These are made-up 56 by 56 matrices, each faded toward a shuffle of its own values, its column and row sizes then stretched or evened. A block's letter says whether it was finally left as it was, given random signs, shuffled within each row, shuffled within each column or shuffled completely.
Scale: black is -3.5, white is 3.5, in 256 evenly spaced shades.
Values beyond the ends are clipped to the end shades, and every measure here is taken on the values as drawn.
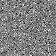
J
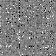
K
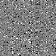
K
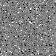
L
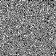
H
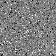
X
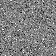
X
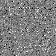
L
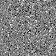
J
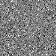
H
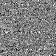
L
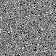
X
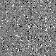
H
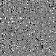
K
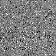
H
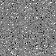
H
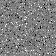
X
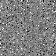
J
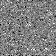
L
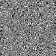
K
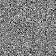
K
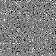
K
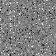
J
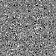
H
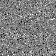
L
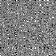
K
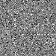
H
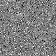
X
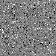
H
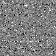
L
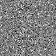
J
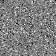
J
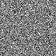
J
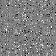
K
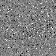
L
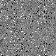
H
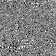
L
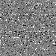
L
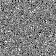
X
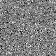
L
